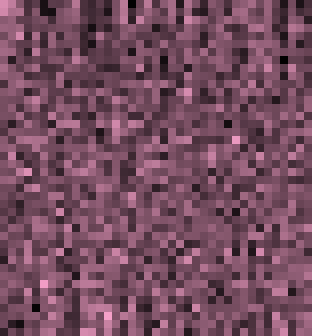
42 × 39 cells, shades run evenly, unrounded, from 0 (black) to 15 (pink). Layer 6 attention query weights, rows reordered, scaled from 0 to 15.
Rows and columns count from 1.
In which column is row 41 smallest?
3
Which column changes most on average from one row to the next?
8
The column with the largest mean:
24
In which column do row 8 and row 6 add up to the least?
36
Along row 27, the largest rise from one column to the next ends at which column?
31
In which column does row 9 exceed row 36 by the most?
37
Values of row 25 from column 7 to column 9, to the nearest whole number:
10 10 6
